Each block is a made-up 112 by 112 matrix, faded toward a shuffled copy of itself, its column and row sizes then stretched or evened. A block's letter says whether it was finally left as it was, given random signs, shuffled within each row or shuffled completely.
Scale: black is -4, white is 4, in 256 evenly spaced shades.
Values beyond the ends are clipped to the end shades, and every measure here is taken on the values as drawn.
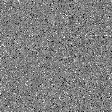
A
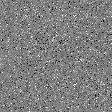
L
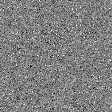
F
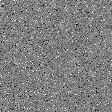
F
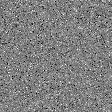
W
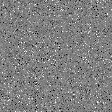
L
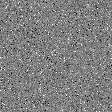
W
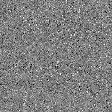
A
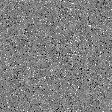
A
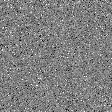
F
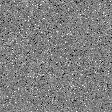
F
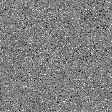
F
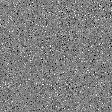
L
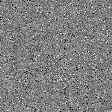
A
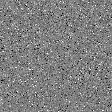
F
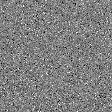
L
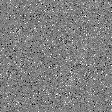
L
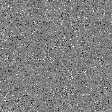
L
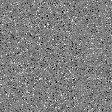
A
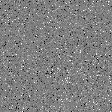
A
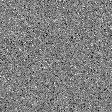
W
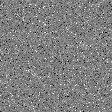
F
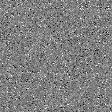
A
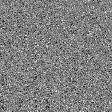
A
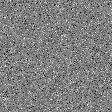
W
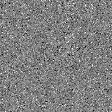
A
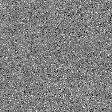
L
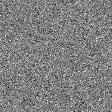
F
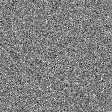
W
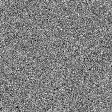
F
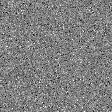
F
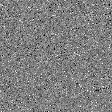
L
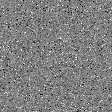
F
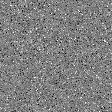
F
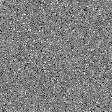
L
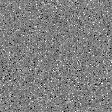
A
